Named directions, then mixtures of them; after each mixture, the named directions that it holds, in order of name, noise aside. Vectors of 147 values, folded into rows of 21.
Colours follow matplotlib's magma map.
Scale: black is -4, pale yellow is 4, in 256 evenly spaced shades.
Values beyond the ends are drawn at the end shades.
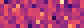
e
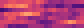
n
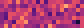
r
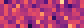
e.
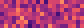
e, r.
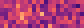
e, n, r.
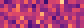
e, r.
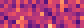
e, r.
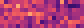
e, n.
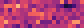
e, n, r.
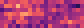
e, n, r.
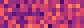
e, n, r.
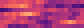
n.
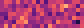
r.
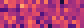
e, n, r.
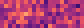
e, n, r.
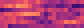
n.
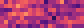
e, n, r.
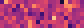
e.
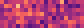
e, n, r.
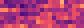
e, n.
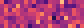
e.
